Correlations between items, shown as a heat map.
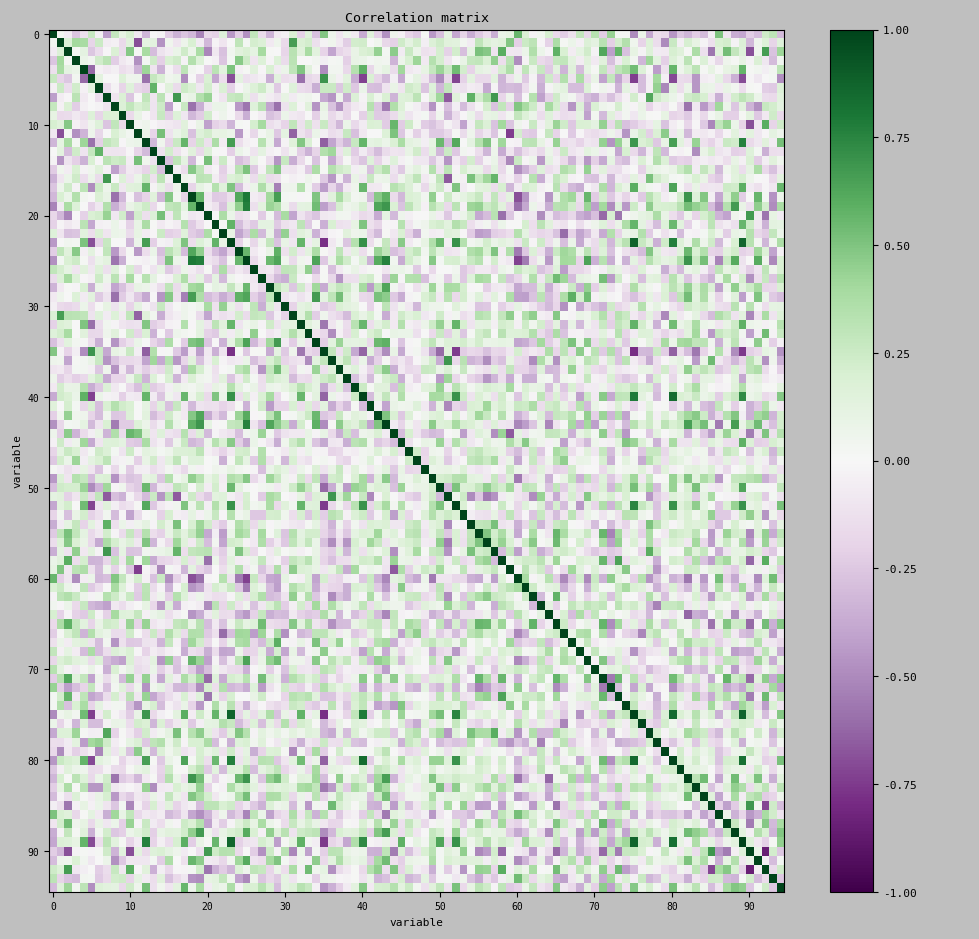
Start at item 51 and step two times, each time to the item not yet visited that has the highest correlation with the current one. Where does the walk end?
85
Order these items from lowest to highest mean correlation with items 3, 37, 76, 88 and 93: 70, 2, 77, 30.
70, 2, 77, 30
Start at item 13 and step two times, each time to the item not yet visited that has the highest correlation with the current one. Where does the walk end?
78
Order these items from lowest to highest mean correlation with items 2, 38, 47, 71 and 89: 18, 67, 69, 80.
67, 18, 69, 80
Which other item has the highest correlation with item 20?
90
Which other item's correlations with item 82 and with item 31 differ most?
43
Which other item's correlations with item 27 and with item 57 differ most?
44
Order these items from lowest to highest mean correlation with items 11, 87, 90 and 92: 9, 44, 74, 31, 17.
74, 31, 9, 17, 44
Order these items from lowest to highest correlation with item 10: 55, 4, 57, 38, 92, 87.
57, 4, 38, 55, 87, 92
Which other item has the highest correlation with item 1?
31
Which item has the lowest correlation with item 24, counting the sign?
60
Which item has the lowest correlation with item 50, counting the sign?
35
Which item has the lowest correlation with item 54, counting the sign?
51
